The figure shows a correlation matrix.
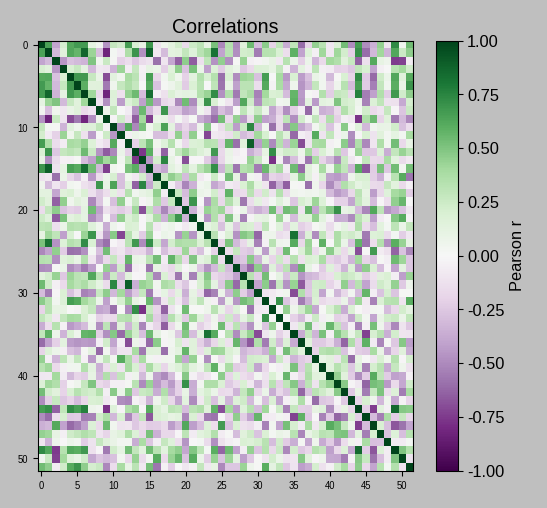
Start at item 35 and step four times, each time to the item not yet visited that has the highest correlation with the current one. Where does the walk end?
31
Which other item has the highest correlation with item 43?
36
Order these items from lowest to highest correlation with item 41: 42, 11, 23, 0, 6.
11, 0, 6, 23, 42
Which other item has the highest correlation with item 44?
49
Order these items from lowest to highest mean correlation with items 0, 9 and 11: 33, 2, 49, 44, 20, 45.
20, 2, 44, 45, 49, 33
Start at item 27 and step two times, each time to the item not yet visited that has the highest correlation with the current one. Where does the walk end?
45
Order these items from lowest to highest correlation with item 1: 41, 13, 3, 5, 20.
3, 20, 41, 5, 13
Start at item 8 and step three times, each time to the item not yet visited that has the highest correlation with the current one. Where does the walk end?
10
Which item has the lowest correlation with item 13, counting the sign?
14
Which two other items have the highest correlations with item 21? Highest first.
19, 50
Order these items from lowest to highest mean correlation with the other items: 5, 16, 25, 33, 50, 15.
25, 16, 50, 33, 5, 15
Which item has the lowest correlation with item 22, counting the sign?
9
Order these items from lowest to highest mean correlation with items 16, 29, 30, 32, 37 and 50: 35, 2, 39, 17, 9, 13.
2, 17, 9, 35, 39, 13
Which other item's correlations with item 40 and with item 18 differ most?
46
